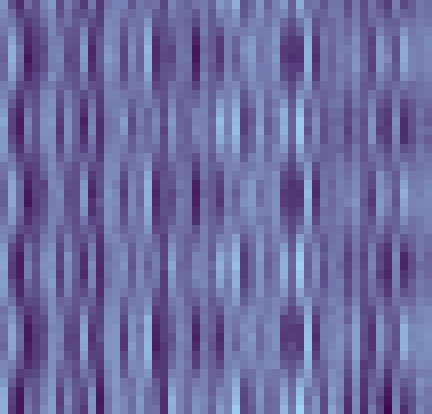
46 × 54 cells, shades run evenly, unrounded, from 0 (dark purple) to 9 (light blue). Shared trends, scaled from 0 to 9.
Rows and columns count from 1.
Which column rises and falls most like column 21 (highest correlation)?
46
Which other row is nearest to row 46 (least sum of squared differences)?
45
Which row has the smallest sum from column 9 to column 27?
22
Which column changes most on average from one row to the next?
38
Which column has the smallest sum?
13
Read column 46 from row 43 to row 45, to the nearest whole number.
2 2 2
